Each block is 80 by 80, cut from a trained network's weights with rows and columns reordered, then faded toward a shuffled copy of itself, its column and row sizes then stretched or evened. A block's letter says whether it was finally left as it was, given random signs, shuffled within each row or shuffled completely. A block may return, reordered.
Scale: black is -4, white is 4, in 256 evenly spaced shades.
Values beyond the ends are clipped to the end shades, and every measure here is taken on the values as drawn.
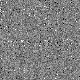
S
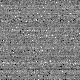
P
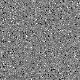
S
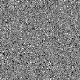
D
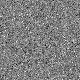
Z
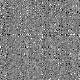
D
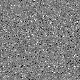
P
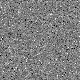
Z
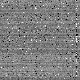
D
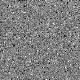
P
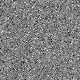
P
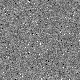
Z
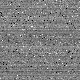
P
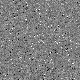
Z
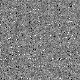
S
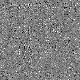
D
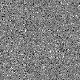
S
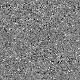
P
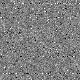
P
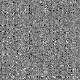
D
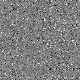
S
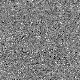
P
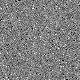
P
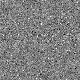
P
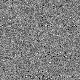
P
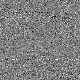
S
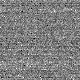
D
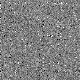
S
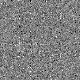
S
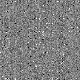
D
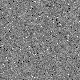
Z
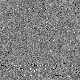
P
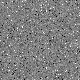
Z
